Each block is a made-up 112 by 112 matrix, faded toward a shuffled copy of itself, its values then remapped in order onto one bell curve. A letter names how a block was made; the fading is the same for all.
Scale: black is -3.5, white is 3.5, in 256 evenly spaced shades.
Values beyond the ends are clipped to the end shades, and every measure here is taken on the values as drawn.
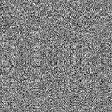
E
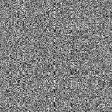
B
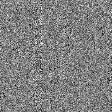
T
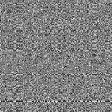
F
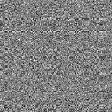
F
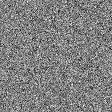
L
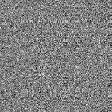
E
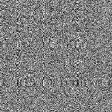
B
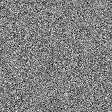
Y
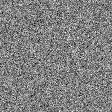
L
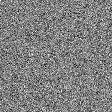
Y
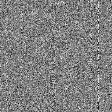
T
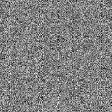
B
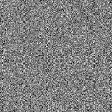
B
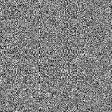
B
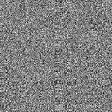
E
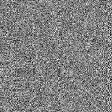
B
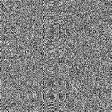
B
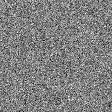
Y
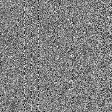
T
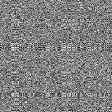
F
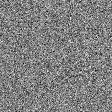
L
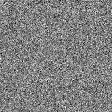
Y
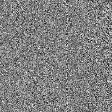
T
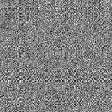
F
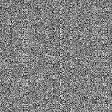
B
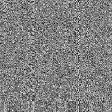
B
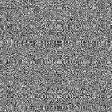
F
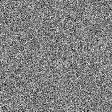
Y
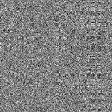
E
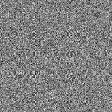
E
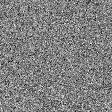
L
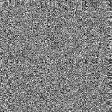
B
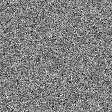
L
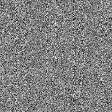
T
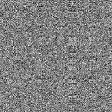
E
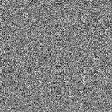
E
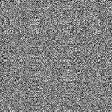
E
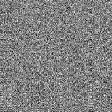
E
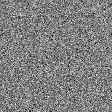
L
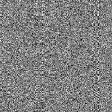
B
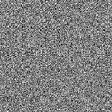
E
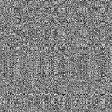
F
